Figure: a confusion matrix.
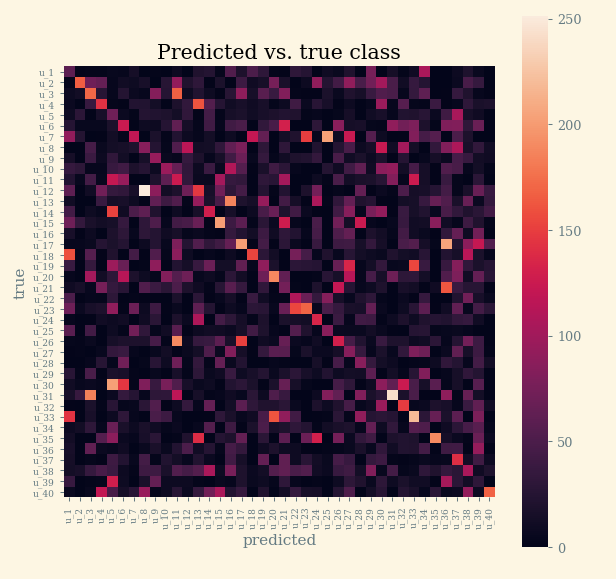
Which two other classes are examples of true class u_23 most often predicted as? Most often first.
u_22, u_5
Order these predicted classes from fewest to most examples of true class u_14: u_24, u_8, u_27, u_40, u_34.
u_24, u_34, u_40, u_8, u_27
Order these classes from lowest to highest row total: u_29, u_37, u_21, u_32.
u_29, u_37, u_32, u_21
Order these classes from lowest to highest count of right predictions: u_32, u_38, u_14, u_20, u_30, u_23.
u_30, u_38, u_14, u_32, u_23, u_20
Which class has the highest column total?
u_11
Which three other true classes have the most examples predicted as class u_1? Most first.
u_18, u_33, u_7
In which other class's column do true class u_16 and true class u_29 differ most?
u_34
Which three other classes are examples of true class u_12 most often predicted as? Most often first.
u_8, u_13, u_9
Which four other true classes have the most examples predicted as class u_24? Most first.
u_35, u_13, u_2, u_12
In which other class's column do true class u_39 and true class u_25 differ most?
u_5
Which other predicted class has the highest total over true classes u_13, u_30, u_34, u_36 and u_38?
u_16
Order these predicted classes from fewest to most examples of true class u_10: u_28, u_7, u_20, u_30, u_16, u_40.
u_40, u_7, u_20, u_28, u_30, u_16
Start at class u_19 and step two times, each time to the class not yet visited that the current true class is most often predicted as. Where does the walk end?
u_20
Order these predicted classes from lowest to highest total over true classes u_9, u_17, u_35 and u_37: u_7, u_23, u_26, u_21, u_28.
u_7, u_28, u_23, u_21, u_26
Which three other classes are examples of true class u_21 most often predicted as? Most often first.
u_36, u_26, u_4
